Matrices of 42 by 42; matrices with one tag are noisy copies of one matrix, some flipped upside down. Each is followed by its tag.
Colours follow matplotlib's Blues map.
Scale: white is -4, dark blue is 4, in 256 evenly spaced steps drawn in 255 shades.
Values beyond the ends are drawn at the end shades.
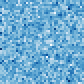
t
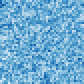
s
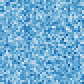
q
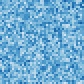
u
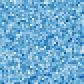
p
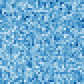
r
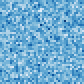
r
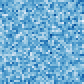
p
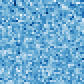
t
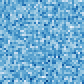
u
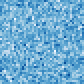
r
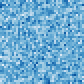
s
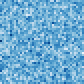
r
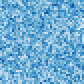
t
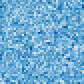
q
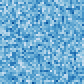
t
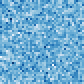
s
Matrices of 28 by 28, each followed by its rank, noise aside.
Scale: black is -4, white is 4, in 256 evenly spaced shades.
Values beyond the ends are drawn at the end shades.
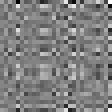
two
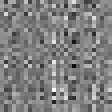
three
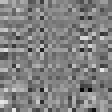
three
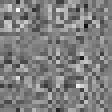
four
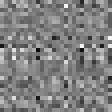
three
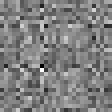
four
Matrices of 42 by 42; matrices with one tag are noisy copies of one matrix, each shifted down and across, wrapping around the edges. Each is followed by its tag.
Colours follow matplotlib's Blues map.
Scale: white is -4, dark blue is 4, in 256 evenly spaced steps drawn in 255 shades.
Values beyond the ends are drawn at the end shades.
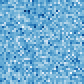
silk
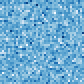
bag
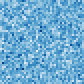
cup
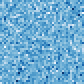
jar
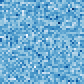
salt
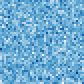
bag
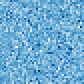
salt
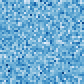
salt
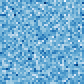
bag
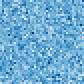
bag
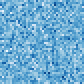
silk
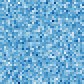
bag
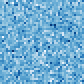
silk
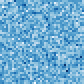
salt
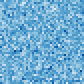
jar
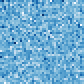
cup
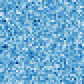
cup
